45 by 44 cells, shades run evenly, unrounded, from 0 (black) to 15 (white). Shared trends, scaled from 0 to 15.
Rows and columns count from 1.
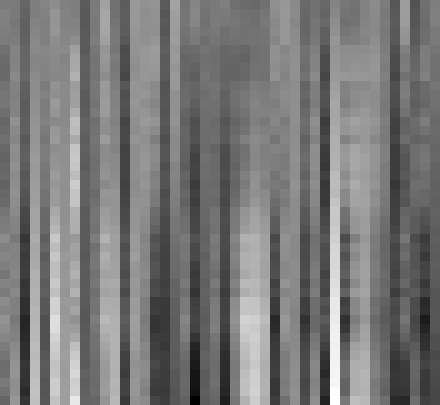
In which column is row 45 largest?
34
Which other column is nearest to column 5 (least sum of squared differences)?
39
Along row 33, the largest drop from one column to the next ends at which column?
35
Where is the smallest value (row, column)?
45, 20
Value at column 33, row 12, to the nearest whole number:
5
